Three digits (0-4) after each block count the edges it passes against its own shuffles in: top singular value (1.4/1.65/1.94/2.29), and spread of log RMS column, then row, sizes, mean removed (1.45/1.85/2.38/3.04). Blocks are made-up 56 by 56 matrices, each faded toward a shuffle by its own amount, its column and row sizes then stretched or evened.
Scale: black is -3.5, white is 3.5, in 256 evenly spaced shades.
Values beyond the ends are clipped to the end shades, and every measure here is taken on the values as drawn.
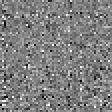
0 2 2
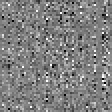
1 4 0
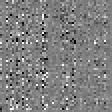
1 4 2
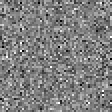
0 2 1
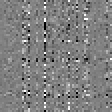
3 4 1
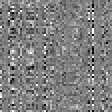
4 4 0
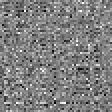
3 1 2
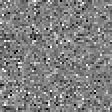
1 1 1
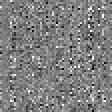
0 4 1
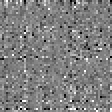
3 2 2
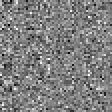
2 2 0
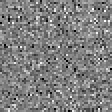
2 0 1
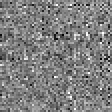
2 2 1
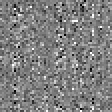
1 3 0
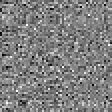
3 0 0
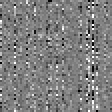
3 4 0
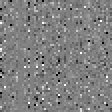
1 3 0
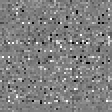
0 1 3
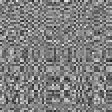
4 1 3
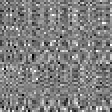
4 0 3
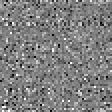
2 0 1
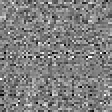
3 0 3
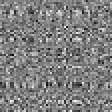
4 1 3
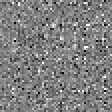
1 2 1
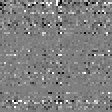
1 1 4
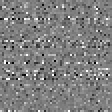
2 1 3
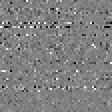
1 0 3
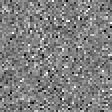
2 0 0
